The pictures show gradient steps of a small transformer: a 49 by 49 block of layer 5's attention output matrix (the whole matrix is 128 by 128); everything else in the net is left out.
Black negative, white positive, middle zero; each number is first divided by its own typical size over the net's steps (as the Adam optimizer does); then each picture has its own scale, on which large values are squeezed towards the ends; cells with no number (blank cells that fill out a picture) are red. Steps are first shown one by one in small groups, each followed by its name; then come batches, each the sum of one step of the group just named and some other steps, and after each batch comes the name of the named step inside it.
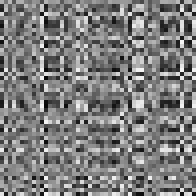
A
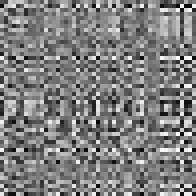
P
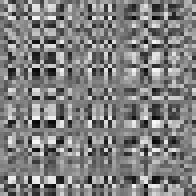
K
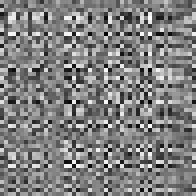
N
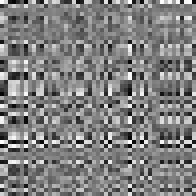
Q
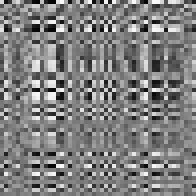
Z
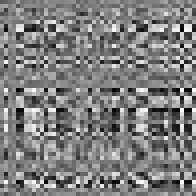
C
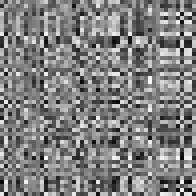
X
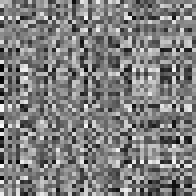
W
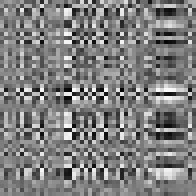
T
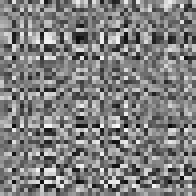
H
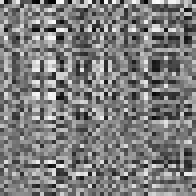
Z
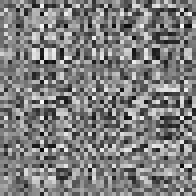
T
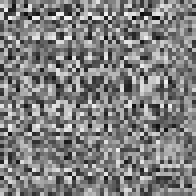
W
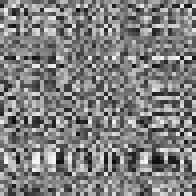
P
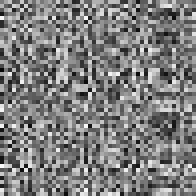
W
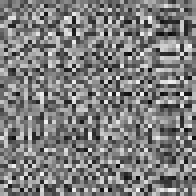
N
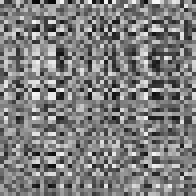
Z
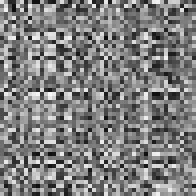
Z
